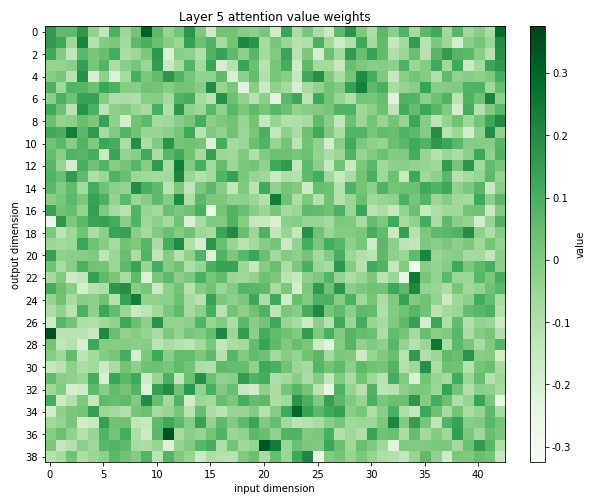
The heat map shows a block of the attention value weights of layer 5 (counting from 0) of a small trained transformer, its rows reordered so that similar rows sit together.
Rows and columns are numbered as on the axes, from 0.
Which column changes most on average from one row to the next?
15
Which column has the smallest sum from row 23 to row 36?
3
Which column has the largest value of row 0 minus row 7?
9
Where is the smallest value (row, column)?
21, 34
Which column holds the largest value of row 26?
10
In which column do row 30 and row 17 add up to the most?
35
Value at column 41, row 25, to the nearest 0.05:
0.1
